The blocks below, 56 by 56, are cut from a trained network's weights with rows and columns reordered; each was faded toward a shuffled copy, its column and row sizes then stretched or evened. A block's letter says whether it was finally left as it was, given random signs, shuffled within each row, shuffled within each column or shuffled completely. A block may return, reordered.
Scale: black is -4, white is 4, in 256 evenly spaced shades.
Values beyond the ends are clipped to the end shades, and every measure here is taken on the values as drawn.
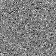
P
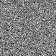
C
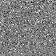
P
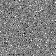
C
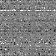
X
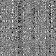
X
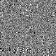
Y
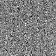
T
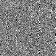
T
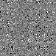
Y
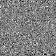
P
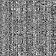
X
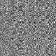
X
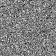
C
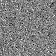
C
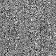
T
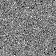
C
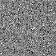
T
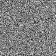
P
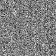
T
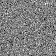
C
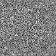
Y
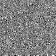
P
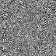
T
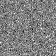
C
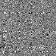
Y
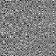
X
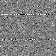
P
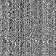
X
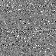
P
